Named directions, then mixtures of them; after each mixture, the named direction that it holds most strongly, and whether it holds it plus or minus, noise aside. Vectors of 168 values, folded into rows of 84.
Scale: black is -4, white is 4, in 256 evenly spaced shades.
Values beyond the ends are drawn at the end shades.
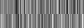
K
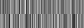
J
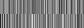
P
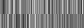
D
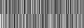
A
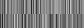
A, minus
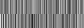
P, minus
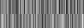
K, plus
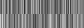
A, plus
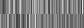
D, plus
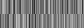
D, minus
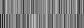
P, plus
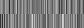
P, plus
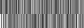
A, plus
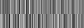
J, plus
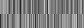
D, minus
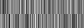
J, plus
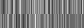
D, plus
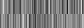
D, minus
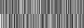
A, plus
